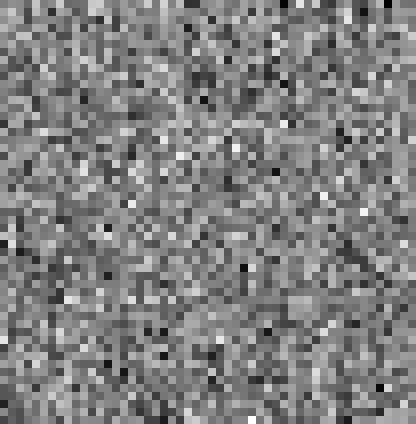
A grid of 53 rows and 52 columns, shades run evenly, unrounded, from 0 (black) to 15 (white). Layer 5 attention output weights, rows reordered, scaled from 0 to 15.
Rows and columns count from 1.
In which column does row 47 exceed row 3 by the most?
27
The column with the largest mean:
6
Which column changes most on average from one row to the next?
32
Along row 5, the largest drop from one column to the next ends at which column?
36
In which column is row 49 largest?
49
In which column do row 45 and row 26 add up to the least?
16
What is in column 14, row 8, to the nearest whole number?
11
